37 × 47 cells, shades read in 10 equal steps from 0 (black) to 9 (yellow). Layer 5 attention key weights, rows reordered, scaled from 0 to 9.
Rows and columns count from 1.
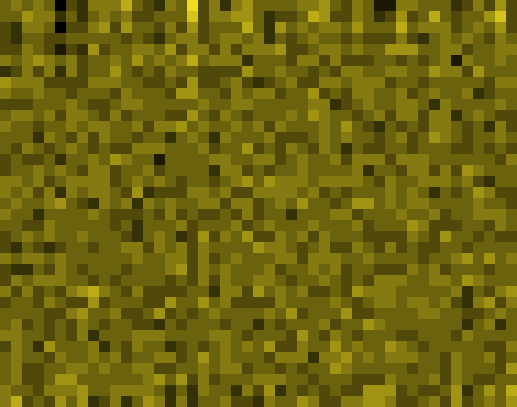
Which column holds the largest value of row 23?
24
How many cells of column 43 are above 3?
24
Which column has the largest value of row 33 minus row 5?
6
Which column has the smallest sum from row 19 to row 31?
18
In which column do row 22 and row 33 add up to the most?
19
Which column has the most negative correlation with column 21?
12
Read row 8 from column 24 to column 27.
2 3 4 5
